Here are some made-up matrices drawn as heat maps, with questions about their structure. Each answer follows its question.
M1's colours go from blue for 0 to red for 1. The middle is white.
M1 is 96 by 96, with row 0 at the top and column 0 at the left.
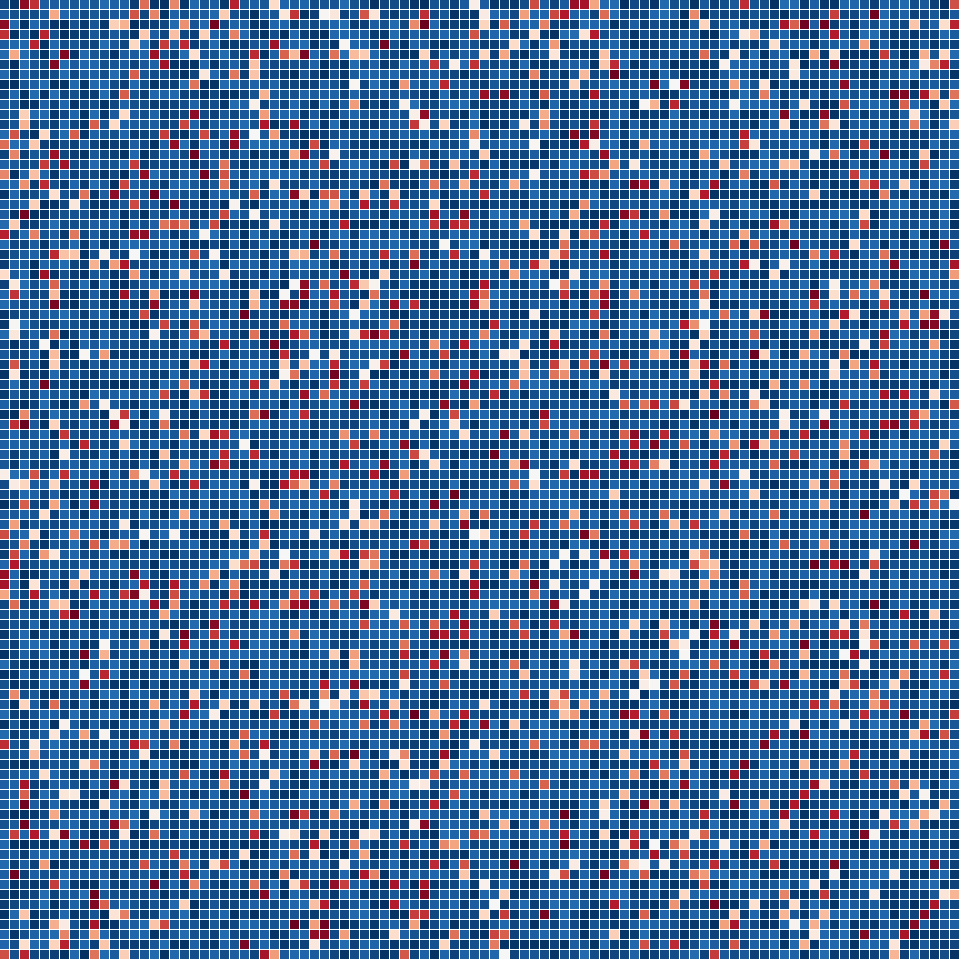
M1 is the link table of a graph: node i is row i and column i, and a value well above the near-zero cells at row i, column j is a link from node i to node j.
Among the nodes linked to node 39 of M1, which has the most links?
node 70
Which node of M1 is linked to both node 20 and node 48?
node 33
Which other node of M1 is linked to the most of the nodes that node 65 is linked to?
node 35
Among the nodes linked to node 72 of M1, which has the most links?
node 36
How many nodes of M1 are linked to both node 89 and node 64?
3
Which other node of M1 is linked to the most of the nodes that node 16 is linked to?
node 45
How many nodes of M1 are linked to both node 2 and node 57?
2
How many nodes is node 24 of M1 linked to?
9
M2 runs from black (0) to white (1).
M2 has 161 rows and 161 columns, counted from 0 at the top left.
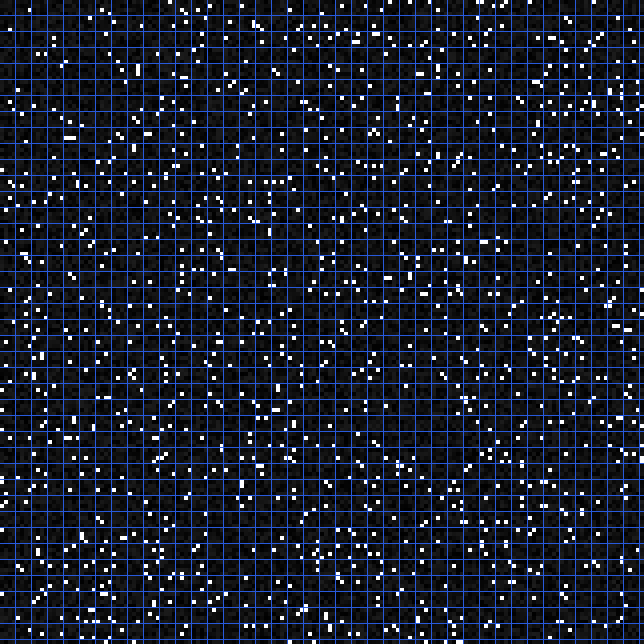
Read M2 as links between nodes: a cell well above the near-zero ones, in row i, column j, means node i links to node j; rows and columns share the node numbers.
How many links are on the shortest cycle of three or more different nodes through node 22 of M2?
5
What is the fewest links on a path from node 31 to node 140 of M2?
4
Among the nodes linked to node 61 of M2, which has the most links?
node 156
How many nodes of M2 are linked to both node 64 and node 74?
0
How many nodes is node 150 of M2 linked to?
7
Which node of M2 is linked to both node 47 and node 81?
node 73
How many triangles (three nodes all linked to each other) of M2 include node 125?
1
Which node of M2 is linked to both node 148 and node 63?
node 26
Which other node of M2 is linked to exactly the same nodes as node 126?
node 120
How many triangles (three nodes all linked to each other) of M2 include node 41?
3
